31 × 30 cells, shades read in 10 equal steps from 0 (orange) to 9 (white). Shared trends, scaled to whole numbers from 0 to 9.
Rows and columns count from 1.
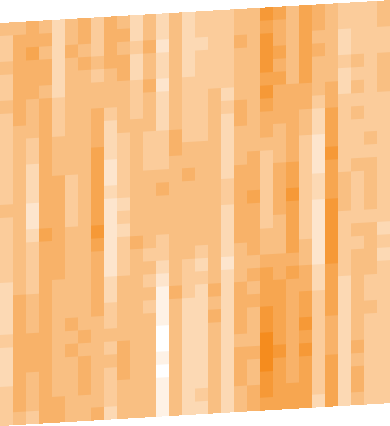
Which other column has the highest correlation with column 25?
9
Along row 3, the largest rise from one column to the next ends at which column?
13
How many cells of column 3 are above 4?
13
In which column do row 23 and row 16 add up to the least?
26
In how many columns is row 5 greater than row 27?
13
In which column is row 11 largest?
25
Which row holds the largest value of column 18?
20
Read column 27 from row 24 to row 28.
6 6 6 6 6
